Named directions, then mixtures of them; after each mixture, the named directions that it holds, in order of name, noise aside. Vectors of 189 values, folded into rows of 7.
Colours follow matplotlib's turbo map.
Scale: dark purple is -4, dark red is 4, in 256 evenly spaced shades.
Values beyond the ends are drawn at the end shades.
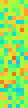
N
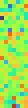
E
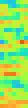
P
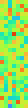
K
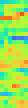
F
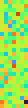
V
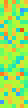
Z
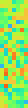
N, V.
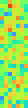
E, K, P.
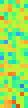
E, P.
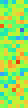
F, N, Z.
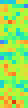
E, P.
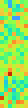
K, P.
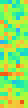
P, Z.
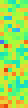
N, P, V.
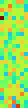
E, N.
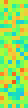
N.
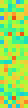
E, F, N.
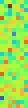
E, K.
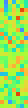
Z.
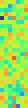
E, N.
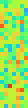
N.
